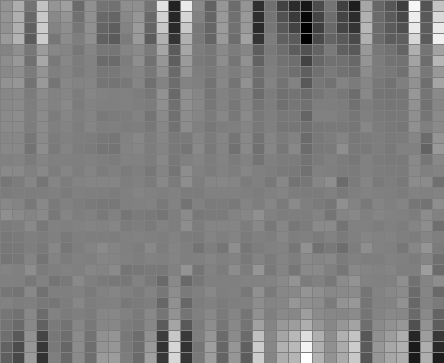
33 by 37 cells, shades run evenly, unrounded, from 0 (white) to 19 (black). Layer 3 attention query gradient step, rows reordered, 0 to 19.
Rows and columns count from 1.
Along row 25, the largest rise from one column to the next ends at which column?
37
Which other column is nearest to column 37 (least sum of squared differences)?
4
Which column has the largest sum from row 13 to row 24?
26
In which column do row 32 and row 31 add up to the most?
35
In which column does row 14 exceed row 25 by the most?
36
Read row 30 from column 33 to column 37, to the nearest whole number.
8 8 13 8 12
